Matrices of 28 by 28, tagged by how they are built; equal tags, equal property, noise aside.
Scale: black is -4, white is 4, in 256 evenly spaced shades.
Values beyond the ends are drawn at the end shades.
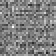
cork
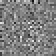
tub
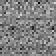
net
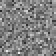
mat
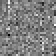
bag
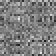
tub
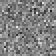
mat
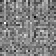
cork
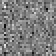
bag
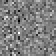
bag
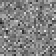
mat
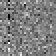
bag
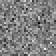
mat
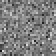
mat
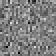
tub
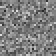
mat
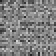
cork
